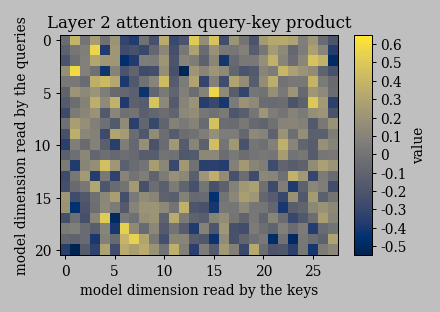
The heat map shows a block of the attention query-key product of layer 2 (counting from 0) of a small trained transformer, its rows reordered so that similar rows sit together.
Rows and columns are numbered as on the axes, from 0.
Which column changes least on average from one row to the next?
2
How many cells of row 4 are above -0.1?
22
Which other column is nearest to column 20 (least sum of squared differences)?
24
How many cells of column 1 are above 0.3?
3
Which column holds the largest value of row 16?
12
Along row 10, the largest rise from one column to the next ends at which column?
15
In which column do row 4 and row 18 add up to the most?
4
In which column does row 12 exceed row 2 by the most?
27
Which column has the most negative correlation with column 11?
5
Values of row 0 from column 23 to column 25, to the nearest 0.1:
0.3 0.1 0.2
